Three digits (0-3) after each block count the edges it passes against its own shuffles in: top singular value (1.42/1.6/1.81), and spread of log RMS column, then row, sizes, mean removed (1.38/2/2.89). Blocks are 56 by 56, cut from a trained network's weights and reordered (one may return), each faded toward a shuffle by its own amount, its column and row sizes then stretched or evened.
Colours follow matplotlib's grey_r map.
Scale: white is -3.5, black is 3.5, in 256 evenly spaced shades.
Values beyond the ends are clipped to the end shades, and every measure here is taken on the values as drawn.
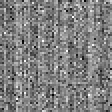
3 0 0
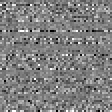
3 0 3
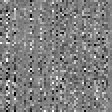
0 3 1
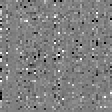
0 2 1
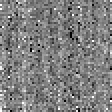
1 2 0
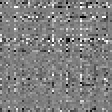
2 2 3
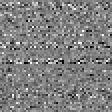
1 0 3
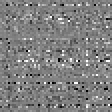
0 1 3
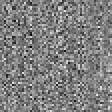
3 2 0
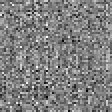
3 1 1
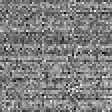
3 0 0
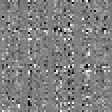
1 3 2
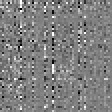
1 3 2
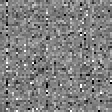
0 2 0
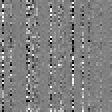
3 3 0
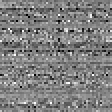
2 0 3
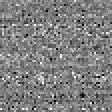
0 1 2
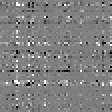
1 2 3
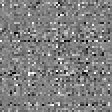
0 2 3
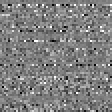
0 0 3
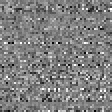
0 0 3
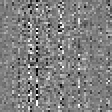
2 3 0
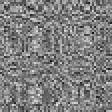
3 0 1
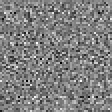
2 0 2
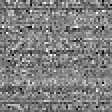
2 1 2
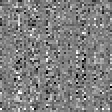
0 3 1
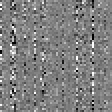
1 3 0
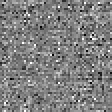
0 1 0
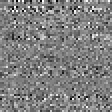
2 1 3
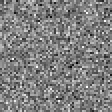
0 0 0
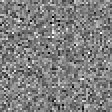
0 1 0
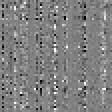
2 3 1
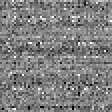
2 1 2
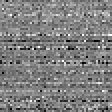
3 0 3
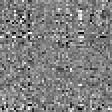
3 2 2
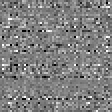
2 1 3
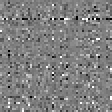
1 2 2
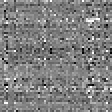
2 2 2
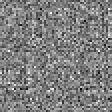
3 0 1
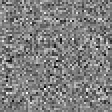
2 1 2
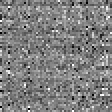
1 2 0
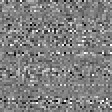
1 0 3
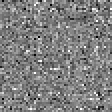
0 1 2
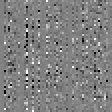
1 3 0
